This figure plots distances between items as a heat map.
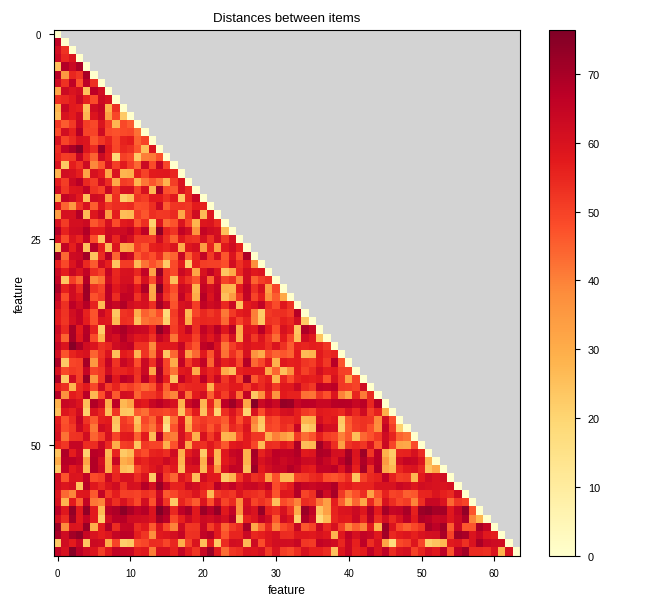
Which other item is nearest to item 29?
23
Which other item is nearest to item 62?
46
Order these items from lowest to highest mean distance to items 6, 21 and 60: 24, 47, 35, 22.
47, 35, 24, 22
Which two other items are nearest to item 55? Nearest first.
3, 30
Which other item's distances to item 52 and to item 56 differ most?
21
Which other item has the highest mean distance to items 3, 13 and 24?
14
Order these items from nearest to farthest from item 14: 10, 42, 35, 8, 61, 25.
35, 8, 10, 61, 25, 42
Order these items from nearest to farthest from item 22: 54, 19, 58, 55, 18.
18, 54, 19, 55, 58
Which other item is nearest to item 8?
15
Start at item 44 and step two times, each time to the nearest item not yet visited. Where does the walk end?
5
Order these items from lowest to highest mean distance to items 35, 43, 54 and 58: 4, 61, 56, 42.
56, 42, 61, 4
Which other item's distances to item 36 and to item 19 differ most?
59
